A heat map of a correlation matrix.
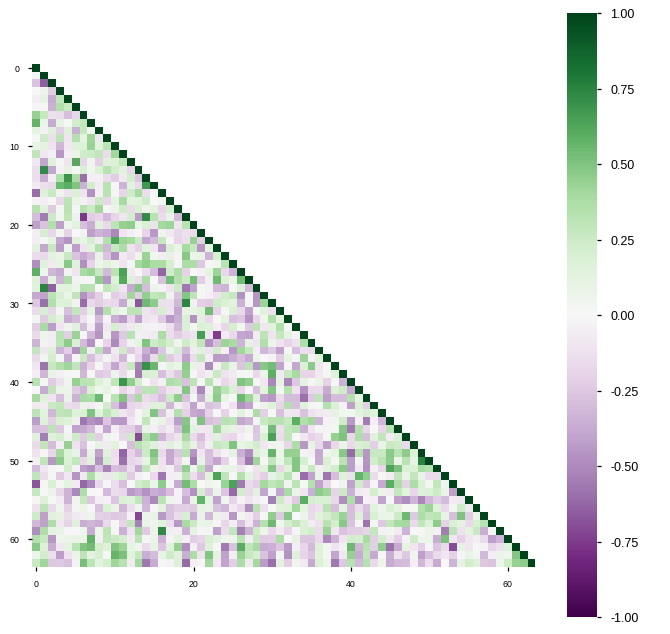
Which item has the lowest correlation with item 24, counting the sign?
61
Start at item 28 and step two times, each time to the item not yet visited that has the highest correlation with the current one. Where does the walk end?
13
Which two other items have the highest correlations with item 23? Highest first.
52, 27
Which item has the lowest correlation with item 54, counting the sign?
25
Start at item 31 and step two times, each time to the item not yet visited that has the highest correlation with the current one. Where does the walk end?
10
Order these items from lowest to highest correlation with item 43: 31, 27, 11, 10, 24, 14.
11, 27, 10, 31, 14, 24
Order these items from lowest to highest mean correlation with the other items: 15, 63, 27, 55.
55, 63, 27, 15
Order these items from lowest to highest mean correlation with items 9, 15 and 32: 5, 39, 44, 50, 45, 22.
22, 45, 39, 5, 44, 50
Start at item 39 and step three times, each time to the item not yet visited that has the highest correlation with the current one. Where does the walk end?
14
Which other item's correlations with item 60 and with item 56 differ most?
37
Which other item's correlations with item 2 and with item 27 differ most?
26
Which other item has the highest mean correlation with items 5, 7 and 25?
15
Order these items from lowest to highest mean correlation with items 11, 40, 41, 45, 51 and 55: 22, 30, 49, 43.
43, 49, 30, 22
